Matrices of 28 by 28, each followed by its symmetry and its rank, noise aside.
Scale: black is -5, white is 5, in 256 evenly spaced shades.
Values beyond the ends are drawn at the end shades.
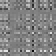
no symmetry, rank two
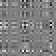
antisymmetric, rank two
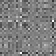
symmetric, rank three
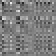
no symmetry, rank two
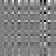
no symmetry, rank one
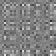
symmetric, rank two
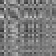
no symmetry, rank two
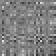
symmetric, rank two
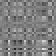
no symmetry, rank one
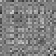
symmetric, rank three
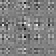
antisymmetric, rank two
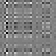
no symmetry, rank one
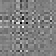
antisymmetric, rank two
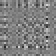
antisymmetric, rank two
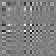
symmetric, rank one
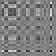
symmetric, rank one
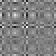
symmetric, rank one
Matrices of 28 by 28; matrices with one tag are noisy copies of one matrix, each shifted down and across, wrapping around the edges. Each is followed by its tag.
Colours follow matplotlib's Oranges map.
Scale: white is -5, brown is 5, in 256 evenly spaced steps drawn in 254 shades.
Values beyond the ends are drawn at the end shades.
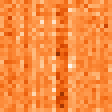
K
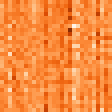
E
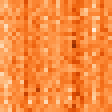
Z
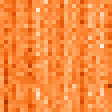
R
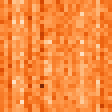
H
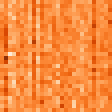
E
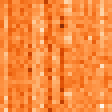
H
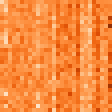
H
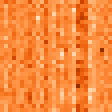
K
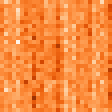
R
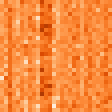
K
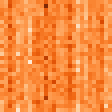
R
